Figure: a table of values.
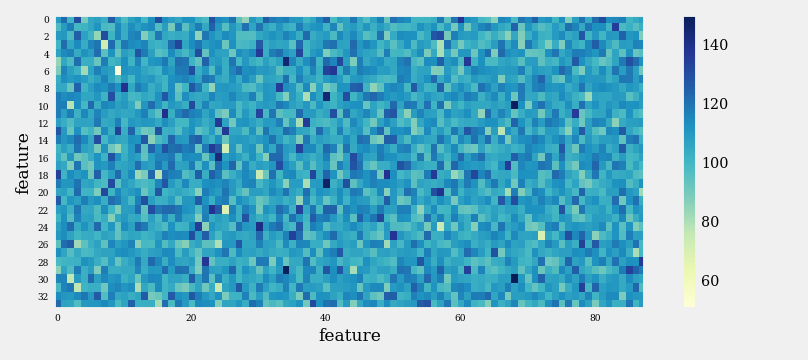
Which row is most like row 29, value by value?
5
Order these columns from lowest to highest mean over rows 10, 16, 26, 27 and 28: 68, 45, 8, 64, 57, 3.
3, 64, 45, 57, 8, 68
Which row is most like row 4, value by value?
24
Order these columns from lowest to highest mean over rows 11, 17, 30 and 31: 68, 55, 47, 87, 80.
87, 47, 55, 68, 80
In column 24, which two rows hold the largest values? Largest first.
16, 12
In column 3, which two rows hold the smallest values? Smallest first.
31, 26
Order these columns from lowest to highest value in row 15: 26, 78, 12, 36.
26, 78, 12, 36
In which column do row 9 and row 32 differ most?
37
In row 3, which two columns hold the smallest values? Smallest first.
7, 57
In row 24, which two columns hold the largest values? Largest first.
30, 21
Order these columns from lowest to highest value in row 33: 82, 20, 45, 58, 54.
20, 45, 82, 58, 54
